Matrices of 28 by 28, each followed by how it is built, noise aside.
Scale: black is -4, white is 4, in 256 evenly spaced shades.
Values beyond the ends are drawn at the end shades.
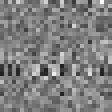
low rank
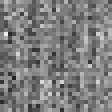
blocks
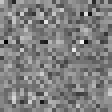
uneven rows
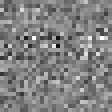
uneven rows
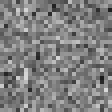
noise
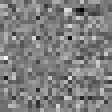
low rank
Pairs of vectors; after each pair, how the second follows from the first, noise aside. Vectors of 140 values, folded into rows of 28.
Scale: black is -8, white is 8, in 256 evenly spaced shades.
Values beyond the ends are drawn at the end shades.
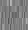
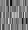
negated, scaled up.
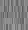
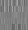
negated, partly zeroed.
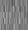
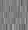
wrapped around, negated, partly zeroed.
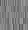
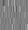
reversed, negated, partly zeroed.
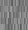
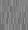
negated, shrunk.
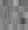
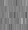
negated, partly zeroed.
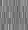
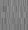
wrapped around, negated, shrunk.
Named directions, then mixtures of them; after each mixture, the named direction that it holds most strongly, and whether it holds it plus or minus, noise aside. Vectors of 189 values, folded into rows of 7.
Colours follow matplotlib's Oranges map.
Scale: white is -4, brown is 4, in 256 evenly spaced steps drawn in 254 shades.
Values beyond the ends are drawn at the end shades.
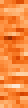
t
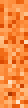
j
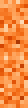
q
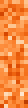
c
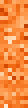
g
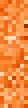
g, plus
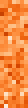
c, plus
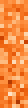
j, minus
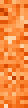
g, plus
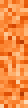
c, minus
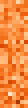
j, minus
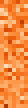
g, minus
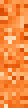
g, plus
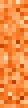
q, plus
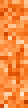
c, plus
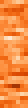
t, minus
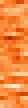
t, plus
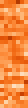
t, plus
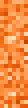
g, plus
